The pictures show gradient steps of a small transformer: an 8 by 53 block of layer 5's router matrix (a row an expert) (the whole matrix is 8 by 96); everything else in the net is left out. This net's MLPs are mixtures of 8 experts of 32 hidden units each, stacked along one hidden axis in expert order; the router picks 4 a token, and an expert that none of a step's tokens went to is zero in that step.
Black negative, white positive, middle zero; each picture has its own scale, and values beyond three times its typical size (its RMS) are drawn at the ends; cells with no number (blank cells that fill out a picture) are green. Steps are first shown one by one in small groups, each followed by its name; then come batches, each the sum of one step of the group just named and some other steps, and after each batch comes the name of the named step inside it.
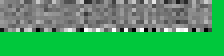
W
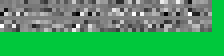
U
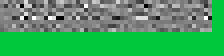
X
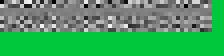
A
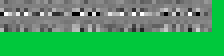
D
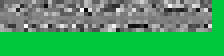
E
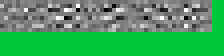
E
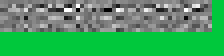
E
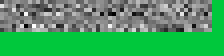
A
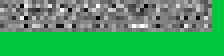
X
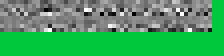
U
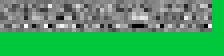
U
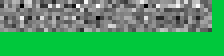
E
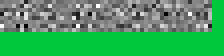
U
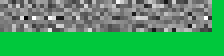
X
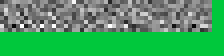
A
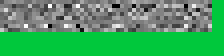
E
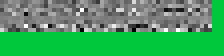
E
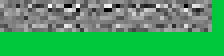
D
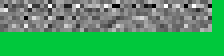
X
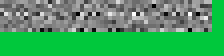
D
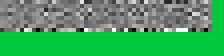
W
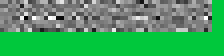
X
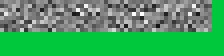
D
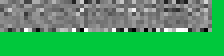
W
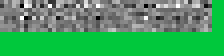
X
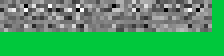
E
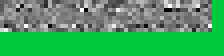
E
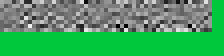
W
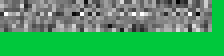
D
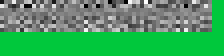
A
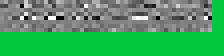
X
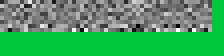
A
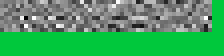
X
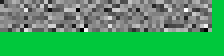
A
